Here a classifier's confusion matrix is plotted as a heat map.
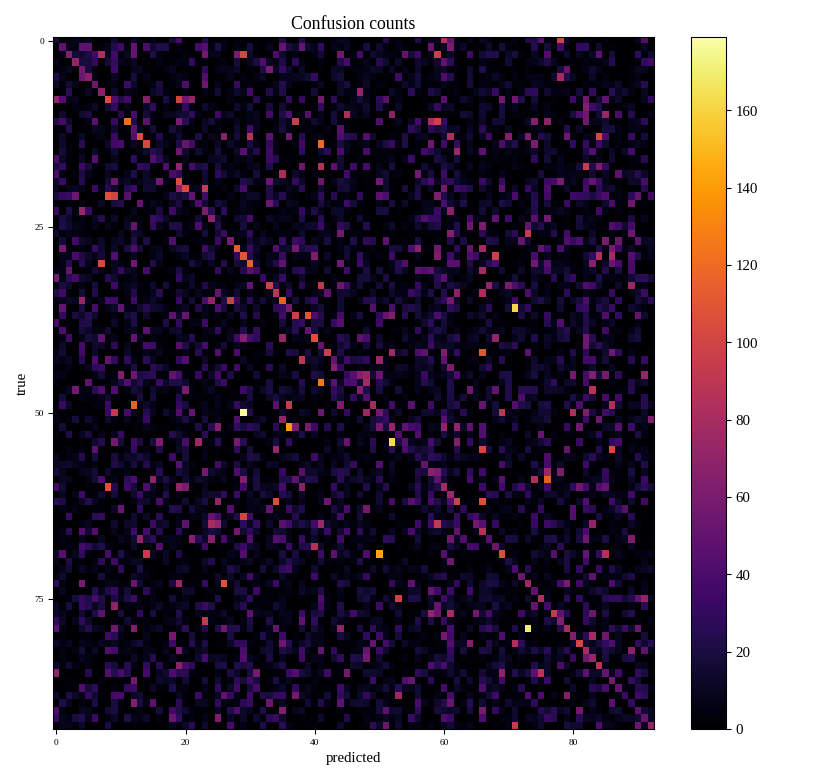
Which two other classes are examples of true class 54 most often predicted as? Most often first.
52, 22
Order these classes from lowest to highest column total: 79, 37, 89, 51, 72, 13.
72, 13, 51, 37, 79, 89
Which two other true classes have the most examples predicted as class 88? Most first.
63, 79
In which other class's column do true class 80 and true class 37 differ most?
39
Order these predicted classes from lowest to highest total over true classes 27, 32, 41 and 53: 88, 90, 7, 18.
88, 7, 18, 90
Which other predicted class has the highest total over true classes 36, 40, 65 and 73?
71
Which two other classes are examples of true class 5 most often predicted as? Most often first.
78, 4
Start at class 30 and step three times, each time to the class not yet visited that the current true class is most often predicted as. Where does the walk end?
83
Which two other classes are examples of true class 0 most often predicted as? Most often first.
78, 60
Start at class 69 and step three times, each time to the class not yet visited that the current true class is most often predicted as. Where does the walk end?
68
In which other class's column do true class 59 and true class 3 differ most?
76
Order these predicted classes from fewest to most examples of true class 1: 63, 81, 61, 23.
63, 81, 23, 61
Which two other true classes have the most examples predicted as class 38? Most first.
43, 60
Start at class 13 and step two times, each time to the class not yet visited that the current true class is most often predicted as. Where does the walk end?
19
